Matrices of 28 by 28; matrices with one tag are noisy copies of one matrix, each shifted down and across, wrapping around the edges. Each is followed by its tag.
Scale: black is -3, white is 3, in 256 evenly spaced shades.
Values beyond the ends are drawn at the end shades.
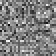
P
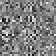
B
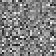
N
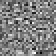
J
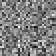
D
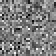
D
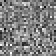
P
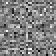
J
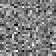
J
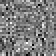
P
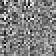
B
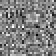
P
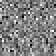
D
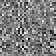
B
